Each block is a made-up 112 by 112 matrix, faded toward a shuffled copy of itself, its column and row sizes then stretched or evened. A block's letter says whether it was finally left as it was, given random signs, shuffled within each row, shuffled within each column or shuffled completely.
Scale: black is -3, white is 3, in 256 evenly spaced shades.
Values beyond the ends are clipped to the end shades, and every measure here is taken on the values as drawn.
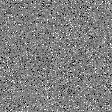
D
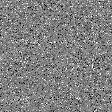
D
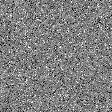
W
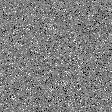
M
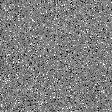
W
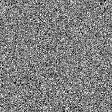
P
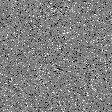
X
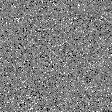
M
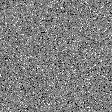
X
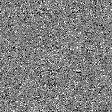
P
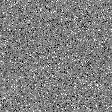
M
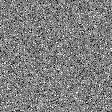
X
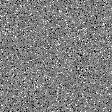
W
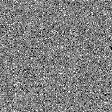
P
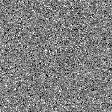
P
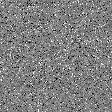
M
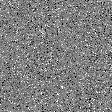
W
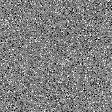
P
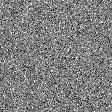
X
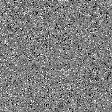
P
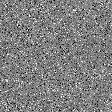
M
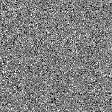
P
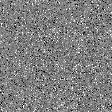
D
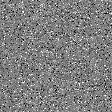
D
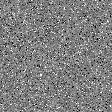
X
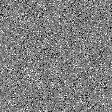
W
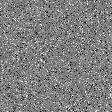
X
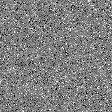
M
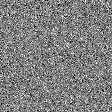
M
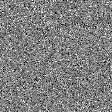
D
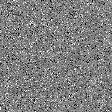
P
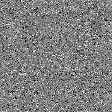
P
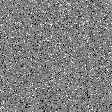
X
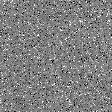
D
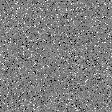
D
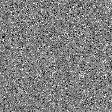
D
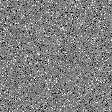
X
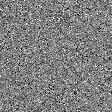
W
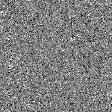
D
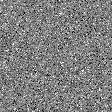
X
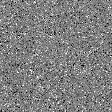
M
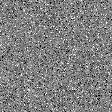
W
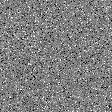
X
